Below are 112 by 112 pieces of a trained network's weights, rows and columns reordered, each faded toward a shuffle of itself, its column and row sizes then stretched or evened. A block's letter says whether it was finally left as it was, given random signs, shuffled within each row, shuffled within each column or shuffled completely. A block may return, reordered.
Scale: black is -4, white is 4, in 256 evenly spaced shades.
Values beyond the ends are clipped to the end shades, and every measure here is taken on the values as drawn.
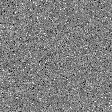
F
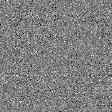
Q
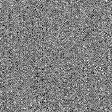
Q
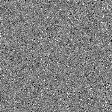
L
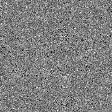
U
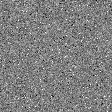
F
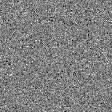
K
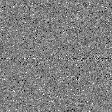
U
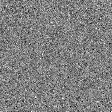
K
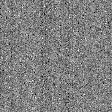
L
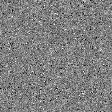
U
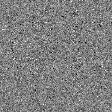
U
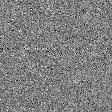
K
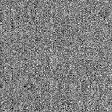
Q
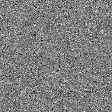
U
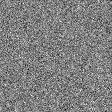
F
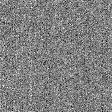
L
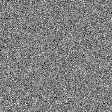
U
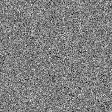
L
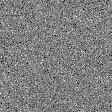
F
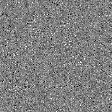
Q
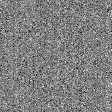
L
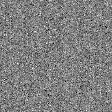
L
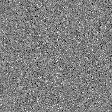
L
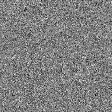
U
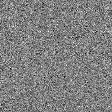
U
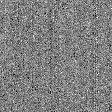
L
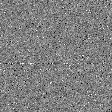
K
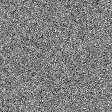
F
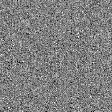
Q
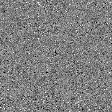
U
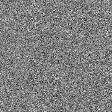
U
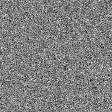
K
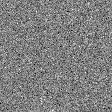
F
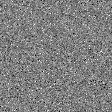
K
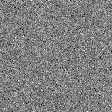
F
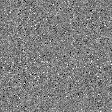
U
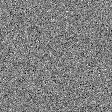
F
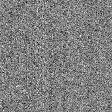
L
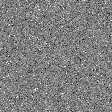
F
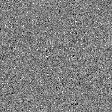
Q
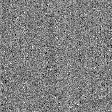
L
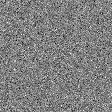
F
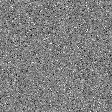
F
